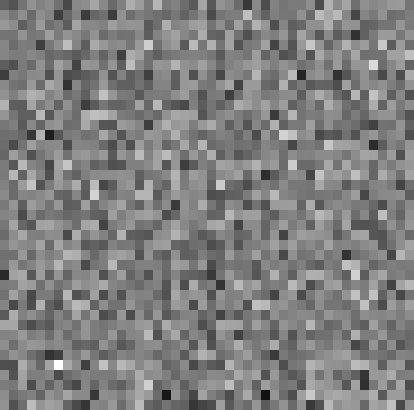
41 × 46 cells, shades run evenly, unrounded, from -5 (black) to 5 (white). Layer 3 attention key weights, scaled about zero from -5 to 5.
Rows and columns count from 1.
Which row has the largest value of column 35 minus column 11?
40
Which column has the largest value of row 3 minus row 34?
27
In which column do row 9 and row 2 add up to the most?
28
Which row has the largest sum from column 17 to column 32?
7
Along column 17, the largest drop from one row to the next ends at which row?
6
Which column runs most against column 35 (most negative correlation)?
46
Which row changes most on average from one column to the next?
5
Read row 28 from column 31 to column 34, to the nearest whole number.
2 0 -1 1
